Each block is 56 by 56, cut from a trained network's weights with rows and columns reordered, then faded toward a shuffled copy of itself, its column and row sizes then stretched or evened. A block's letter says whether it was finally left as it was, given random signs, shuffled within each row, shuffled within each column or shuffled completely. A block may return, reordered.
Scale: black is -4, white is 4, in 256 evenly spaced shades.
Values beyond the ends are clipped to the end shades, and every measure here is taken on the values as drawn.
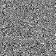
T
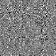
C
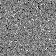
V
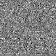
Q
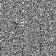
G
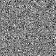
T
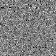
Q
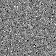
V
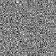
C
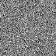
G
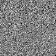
T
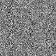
T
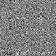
C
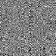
C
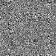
T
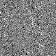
G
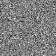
T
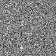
T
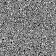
V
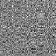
C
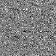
T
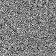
V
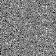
G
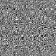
C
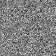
T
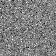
V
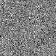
G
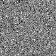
G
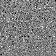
Q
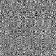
C
